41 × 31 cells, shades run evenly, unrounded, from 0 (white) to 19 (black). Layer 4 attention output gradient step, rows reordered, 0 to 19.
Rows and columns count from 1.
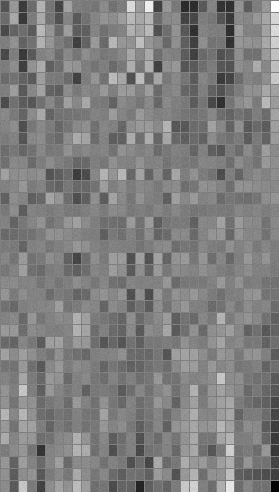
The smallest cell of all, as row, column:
1, 31
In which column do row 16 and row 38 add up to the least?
26
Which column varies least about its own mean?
11
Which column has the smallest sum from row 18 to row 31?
25
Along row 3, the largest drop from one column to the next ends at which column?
27
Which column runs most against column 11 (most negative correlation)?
9
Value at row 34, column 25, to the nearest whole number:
7
